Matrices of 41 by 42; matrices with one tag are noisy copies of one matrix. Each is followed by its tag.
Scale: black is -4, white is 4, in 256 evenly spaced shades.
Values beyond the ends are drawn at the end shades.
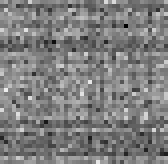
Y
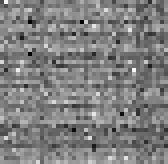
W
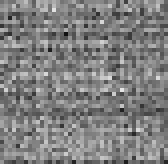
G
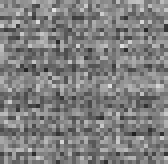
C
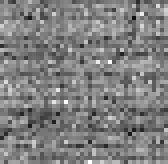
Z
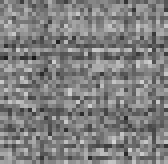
Z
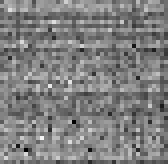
G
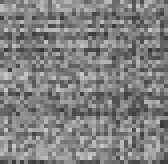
G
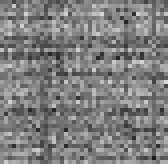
Z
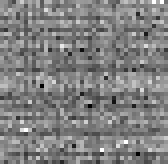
C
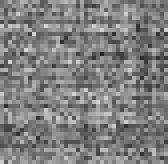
W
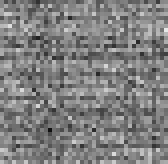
Z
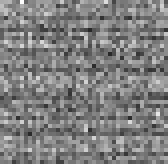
C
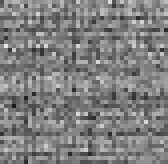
C
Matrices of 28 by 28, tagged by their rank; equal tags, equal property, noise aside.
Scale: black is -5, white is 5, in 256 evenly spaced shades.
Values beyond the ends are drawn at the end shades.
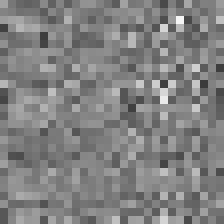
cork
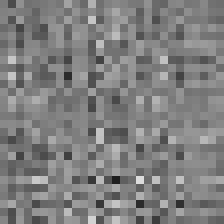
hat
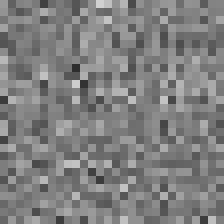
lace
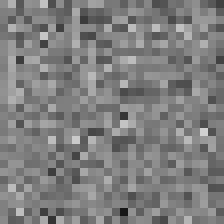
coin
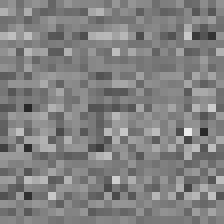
hat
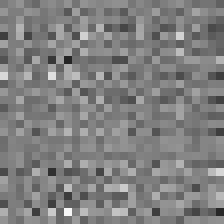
hat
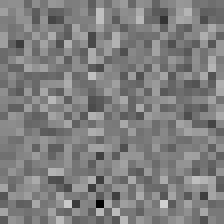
lace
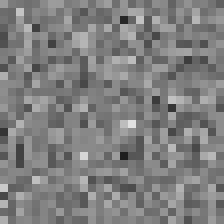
coin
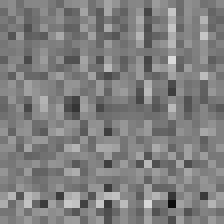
hat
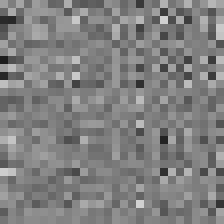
hat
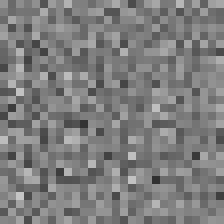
coin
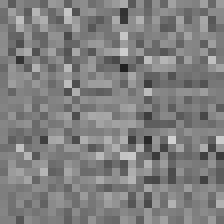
cork
